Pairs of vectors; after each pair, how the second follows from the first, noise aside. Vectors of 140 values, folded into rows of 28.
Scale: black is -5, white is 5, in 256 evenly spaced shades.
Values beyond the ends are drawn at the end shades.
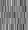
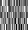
wrapped around, negated, scaled up.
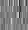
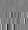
wrapped around, partly zeroed.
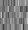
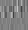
wrapped around, partly zeroed.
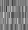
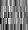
wrapped around, negated, scaled up.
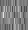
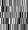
wrapped around, negated, scaled up.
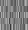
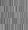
wrapped around, negated, shrunk.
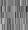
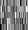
negated, scaled up.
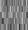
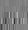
wrapped around, partly zeroed.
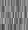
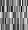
wrapped around, negated, scaled up.
